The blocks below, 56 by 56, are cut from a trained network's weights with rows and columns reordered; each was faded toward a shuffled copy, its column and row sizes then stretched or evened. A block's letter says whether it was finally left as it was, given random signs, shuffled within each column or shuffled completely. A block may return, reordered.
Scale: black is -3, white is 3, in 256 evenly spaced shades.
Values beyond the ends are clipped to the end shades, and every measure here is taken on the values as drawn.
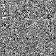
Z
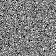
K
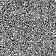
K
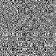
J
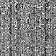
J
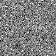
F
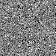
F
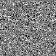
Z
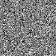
F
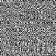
J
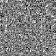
J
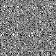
Z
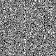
F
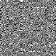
J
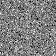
K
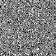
Z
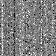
F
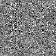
Z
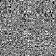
J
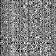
J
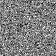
K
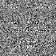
Z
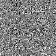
Z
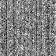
F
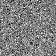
K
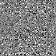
Z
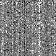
J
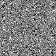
F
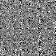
Z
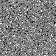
K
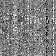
J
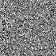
F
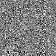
Z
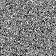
K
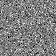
K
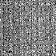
J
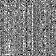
J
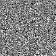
Z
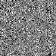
Z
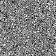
F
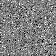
K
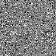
Z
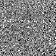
Z
